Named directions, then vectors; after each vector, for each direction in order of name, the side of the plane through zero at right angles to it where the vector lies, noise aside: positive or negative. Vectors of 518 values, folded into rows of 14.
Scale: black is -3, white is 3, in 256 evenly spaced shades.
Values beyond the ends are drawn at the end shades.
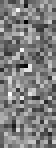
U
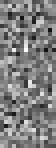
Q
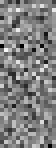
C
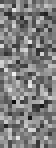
negative, positive, positive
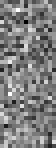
positive, positive, positive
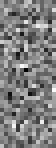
positive, positive, negative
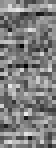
positive, positive, positive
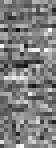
negative, negative, positive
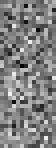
negative, positive, positive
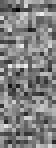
negative, negative, negative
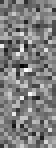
negative, negative, positive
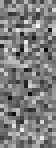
positive, positive, negative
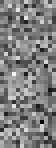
negative, positive, positive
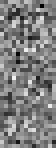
negative, positive, negative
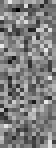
negative, negative, negative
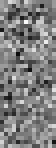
negative, positive, negative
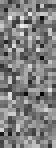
positive, negative, positive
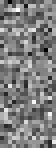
positive, positive, positive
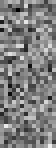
negative, negative, negative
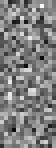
positive, negative, positive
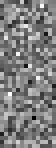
positive, negative, positive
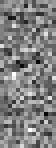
negative, positive, positive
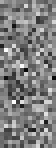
positive, negative, negative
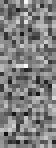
negative, positive, negative
